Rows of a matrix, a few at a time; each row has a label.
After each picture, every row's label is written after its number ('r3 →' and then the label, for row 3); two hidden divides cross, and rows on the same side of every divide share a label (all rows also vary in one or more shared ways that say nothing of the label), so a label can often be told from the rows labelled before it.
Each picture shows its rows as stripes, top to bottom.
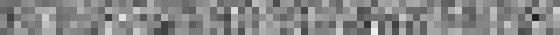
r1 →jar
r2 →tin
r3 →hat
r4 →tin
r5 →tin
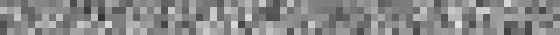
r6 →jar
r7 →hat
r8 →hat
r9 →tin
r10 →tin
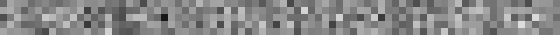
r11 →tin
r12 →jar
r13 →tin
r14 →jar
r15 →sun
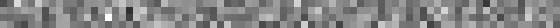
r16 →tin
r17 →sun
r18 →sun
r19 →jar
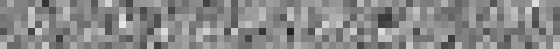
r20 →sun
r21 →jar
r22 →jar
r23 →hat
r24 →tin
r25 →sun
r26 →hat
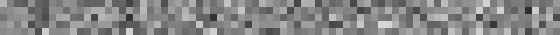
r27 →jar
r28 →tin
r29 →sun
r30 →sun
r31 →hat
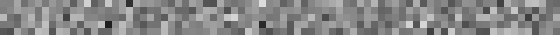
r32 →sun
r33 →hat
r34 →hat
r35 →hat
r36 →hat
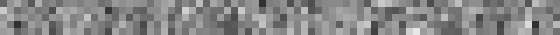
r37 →tin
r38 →jar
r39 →sun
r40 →jar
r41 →jar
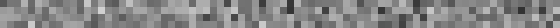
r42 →tin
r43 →tin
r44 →sun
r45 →jar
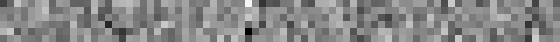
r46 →hat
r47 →hat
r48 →hat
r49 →hat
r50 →sun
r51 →tin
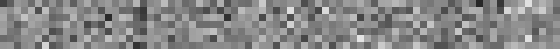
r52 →sun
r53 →jar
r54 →hat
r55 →jar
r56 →hat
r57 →sun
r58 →jar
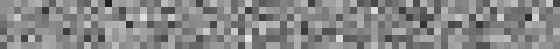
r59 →hat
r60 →sun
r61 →tin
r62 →sun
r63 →tin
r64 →hat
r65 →tin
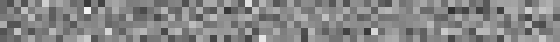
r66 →hat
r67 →sun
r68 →hat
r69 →jar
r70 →tin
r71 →sun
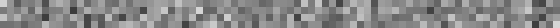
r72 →jar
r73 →sun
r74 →jar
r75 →hat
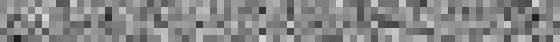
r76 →tin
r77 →tin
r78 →hat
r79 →hat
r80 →tin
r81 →jar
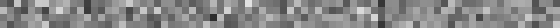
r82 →hat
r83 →jar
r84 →sun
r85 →hat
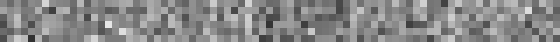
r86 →hat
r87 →jar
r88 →hat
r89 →tin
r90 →hat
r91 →tin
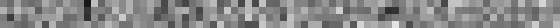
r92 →hat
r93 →hat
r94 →hat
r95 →sun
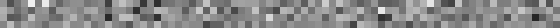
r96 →hat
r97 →jar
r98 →hat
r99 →sun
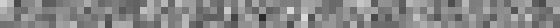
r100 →jar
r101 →jar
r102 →jar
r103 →hat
